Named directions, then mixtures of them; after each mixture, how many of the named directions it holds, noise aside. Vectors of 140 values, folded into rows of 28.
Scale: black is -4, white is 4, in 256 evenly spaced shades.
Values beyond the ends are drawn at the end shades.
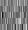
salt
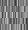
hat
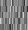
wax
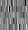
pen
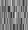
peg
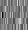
two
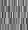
three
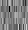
two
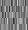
three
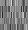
three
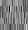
four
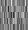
two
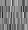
three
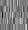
four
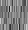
three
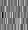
two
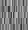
two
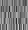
four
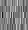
four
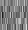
one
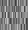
one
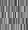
one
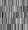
two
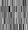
two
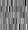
one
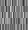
three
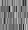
two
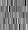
one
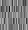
four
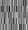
three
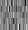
one
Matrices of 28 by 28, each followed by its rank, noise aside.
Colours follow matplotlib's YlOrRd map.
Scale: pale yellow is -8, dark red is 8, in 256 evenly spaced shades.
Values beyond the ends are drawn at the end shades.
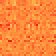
four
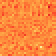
six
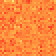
four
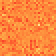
six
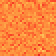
five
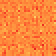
five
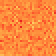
seven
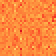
four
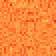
six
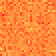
seven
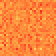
four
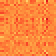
four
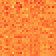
six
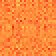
four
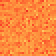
seven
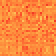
five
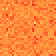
five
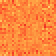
six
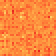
six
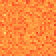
seven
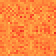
six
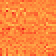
five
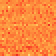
six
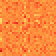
five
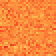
six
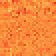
six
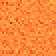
seven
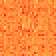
four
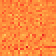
four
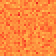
seven
